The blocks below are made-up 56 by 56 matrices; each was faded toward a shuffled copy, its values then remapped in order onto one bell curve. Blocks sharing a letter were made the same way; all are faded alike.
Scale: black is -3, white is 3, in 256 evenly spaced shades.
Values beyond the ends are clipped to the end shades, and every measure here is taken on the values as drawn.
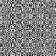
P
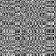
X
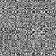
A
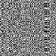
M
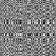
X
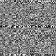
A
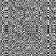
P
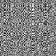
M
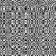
X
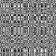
X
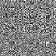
A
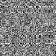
A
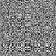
M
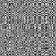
X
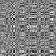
X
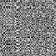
M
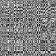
P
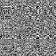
A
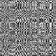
P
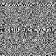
A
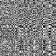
M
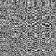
M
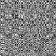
M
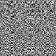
M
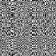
P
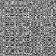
M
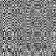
P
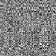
A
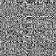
A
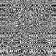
A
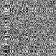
M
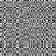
X
